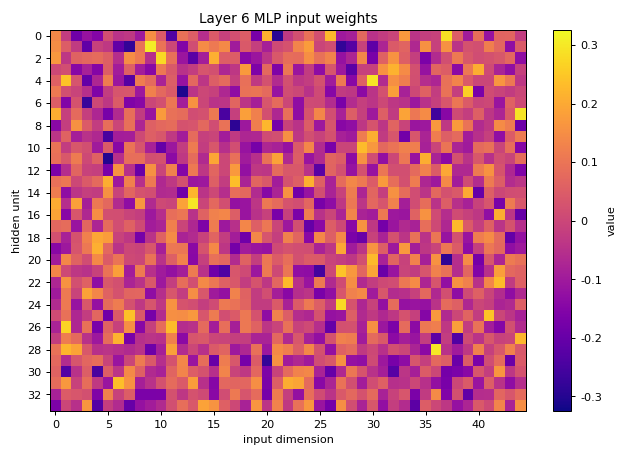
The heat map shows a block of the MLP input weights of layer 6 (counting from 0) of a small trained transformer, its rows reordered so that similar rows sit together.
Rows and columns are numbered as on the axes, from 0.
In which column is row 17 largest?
38
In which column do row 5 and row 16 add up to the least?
21
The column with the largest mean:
11
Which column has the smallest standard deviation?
14
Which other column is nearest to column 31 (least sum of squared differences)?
34
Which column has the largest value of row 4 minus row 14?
1
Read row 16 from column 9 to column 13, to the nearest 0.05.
-0.1 -0.05 0.1 0.1 -0.05
